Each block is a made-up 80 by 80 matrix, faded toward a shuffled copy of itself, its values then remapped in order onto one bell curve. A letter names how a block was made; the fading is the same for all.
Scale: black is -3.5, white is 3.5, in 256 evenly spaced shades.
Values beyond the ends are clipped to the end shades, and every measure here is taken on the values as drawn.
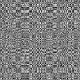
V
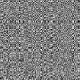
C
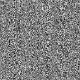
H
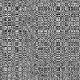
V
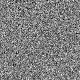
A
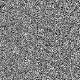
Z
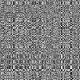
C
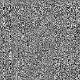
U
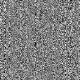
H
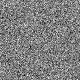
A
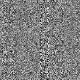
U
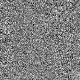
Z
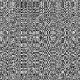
C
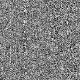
Z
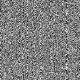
H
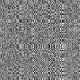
C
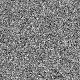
A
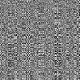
C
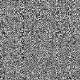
U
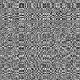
V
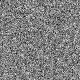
A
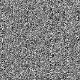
Z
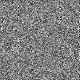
Z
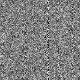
H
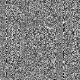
U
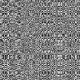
C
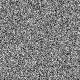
A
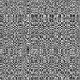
V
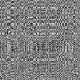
V
